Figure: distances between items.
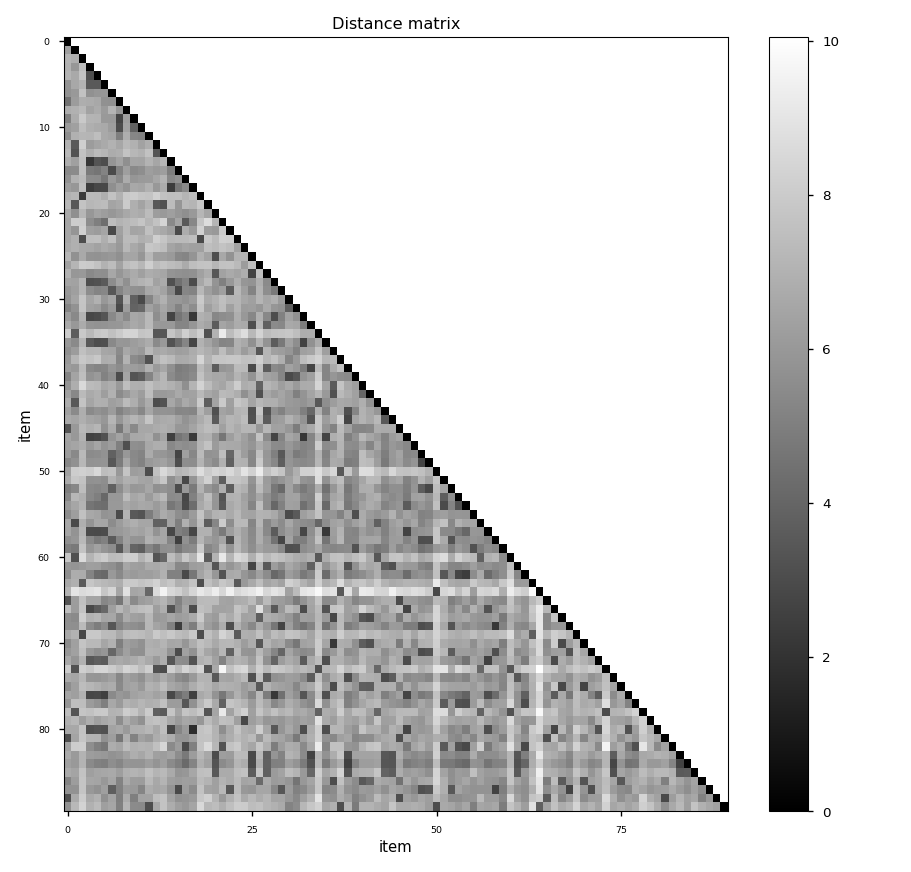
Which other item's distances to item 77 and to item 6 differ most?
22
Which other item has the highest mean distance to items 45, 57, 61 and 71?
64
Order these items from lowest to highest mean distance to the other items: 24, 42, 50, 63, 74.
74, 42, 24, 63, 50
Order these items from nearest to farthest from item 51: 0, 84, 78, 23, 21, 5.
21, 84, 5, 0, 23, 78
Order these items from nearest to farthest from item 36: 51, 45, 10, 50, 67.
67, 45, 10, 51, 50
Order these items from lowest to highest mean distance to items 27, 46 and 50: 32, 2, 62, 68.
32, 62, 68, 2
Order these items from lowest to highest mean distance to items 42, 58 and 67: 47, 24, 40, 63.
40, 47, 24, 63
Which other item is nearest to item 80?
17
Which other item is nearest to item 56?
1
